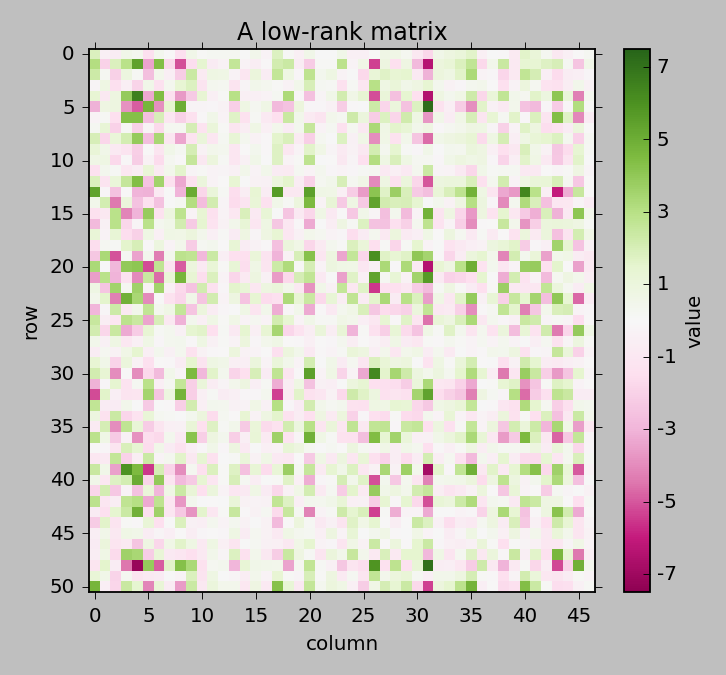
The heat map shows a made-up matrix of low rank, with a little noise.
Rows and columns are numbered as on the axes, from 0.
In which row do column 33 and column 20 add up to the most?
13
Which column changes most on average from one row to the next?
31
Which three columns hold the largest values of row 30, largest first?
26, 20, 9
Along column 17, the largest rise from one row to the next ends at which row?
33
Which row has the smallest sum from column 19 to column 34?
22
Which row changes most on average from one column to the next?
39
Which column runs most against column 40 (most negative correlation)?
25
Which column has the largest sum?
35
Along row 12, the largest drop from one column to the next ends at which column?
5
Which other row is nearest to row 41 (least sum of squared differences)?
46
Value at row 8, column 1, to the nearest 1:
-2
